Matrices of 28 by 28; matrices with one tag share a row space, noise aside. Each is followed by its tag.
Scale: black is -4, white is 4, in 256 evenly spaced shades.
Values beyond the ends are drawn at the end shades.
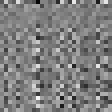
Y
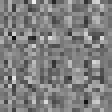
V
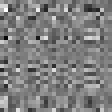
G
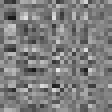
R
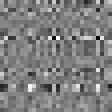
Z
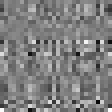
Z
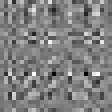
V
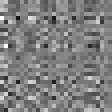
G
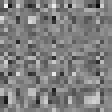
G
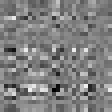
R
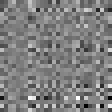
Z
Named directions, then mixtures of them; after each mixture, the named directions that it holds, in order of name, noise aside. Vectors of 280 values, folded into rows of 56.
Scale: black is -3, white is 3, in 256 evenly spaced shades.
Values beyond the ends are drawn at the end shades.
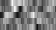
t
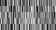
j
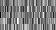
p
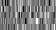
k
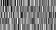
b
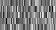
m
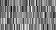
j, p.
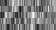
j, m, t.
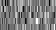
k.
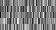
p.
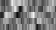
t.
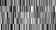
j.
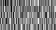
b, j, m.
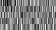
b.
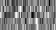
k, t.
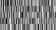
b, m.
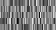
m, p.
